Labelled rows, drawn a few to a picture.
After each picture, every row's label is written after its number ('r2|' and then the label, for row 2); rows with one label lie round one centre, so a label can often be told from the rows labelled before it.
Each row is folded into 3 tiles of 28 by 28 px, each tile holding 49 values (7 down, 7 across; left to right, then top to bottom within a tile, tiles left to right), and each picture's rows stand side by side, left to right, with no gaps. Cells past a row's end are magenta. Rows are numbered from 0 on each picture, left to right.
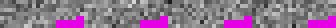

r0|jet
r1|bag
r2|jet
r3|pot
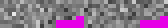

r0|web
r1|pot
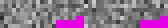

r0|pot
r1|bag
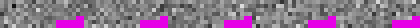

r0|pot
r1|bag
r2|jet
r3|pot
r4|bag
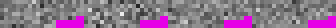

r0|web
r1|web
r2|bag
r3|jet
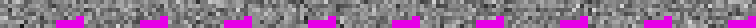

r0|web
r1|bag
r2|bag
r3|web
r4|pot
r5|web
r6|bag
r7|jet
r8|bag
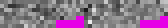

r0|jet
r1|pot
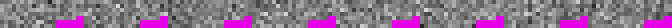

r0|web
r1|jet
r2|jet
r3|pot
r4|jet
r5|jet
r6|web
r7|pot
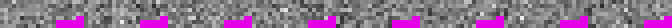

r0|web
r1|web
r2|jet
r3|web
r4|jet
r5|bag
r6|pot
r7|pot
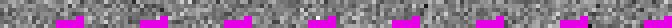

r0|bag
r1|web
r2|web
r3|jet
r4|pot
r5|pot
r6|jet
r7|jet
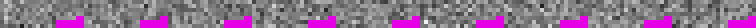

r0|web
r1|pot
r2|pot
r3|bag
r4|web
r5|pot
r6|jet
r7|pot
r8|jet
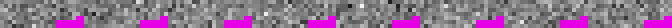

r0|web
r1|jet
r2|pot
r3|web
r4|pot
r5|pot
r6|bag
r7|web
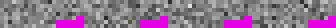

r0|web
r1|web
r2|bag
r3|web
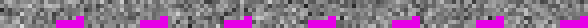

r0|bag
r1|pot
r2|web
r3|web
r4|jet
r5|pot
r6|web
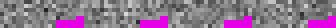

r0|pot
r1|bag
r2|pot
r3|pot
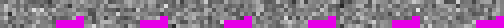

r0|web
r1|bag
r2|pot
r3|jet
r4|pot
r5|pot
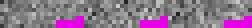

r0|jet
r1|jet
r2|jet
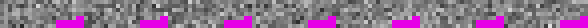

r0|web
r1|jet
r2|jet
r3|pot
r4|jet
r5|web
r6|jet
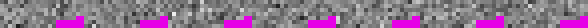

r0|web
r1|web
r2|web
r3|web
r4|jet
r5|pot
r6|pot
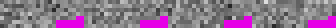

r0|jet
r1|bag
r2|pot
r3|web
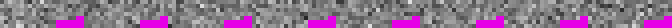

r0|bag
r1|pot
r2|jet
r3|pot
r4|web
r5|pot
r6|bag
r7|jet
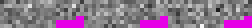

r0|bag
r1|web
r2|bag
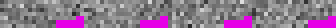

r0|bag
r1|bag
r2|web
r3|pot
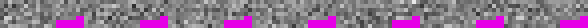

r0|pot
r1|bag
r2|bag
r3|bag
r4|bag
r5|jet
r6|jet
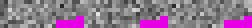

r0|pot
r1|web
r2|pot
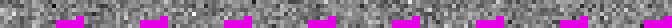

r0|web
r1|jet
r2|jet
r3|web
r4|web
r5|jet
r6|bag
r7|pot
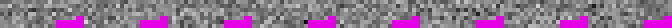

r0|bag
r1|jet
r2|web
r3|bag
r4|pot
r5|bag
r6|jet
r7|pot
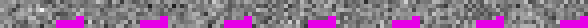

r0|web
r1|web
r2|pot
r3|jet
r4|jet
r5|web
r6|pot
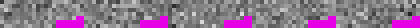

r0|jet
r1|bag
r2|pot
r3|web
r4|bag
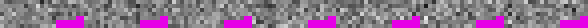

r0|web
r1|web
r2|jet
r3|jet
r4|jet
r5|pot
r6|pot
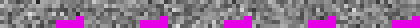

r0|bag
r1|bag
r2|jet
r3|pot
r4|web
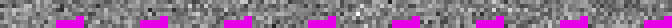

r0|pot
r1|jet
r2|bag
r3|web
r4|pot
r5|web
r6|jet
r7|jet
